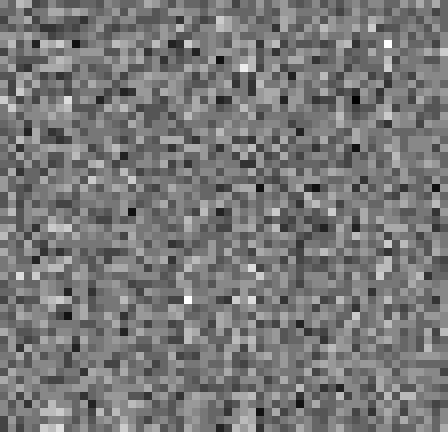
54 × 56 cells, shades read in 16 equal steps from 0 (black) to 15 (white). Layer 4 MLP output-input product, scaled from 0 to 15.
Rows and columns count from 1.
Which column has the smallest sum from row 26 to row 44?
38
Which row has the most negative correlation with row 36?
5
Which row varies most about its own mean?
6
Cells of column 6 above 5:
44
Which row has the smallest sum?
21
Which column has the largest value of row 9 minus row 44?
31
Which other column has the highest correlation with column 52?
14
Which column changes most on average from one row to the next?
49
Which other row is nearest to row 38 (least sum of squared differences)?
43
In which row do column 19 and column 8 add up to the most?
54
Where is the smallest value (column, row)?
45, 13
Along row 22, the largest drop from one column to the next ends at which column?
3
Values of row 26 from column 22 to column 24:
5 8 7
